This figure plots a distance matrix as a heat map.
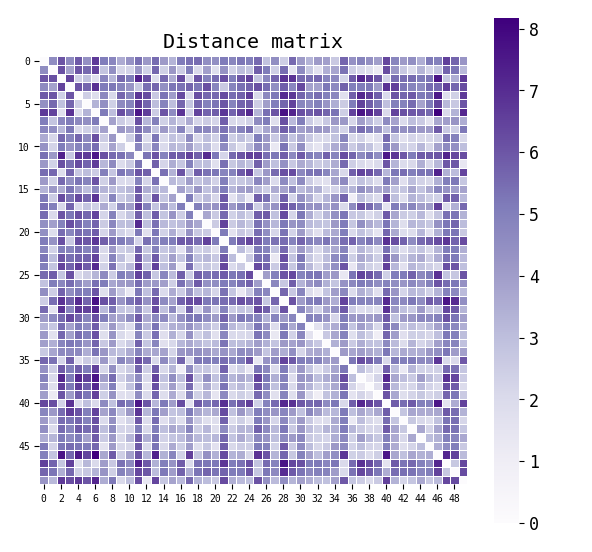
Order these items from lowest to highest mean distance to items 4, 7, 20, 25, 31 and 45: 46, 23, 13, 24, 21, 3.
23, 24, 13, 46, 3, 21
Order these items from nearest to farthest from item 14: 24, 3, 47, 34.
24, 34, 3, 47
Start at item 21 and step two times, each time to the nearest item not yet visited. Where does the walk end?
3
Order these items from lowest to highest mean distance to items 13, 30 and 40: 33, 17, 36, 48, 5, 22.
17, 5, 48, 33, 22, 36
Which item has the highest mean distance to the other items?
11
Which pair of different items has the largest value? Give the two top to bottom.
6, 46
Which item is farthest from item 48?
28
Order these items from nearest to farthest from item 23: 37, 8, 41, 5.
37, 41, 8, 5
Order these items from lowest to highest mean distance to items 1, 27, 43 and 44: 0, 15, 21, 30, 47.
15, 0, 30, 21, 47
